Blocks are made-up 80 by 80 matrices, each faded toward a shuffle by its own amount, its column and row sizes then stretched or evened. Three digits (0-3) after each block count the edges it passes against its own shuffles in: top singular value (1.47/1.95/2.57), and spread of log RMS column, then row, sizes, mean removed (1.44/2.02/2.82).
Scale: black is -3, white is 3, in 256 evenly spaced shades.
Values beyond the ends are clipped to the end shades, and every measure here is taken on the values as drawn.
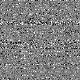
0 0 3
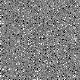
0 2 1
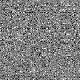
2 0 1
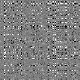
3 3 3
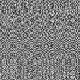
3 1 1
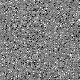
1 1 0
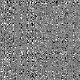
1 3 2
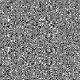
2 2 1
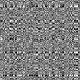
3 2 3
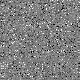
0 0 2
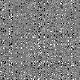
1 3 2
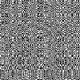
3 2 2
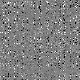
0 3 2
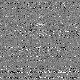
0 0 3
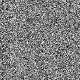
1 1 0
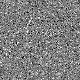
0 0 1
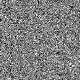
1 1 0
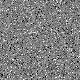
0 0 0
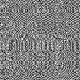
3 0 0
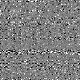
2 0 3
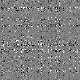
1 3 3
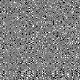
2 2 2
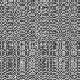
3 1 0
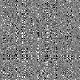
2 3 1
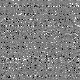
1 1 3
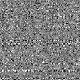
2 0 2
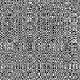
3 2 1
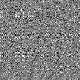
2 0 2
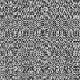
3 1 2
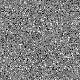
1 0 1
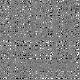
0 3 3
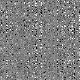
0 3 2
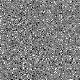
1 1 1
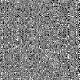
2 2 0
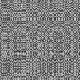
3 0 2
